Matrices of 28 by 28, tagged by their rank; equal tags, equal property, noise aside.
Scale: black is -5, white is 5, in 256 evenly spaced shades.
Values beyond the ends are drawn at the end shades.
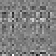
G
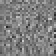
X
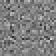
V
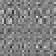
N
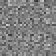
V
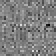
V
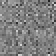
V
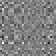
G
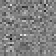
V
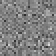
V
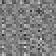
N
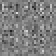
N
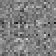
V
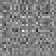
N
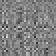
N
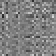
N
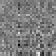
G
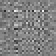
G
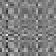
G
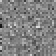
X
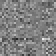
X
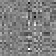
G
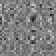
N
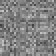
V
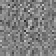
X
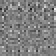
V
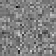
X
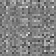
V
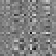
N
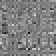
V
